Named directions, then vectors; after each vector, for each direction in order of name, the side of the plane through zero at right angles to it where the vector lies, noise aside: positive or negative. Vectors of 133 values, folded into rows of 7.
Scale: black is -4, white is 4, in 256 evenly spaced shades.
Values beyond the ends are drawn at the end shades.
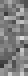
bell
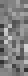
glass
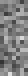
positive, positive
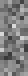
positive, negative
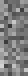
negative, negative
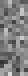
positive, positive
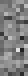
negative, positive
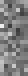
negative, negative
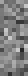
negative, positive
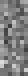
negative, negative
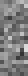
negative, positive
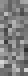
negative, negative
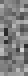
positive, negative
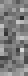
positive, negative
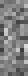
negative, positive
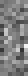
negative, positive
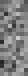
positive, positive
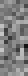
positive, negative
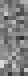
negative, negative
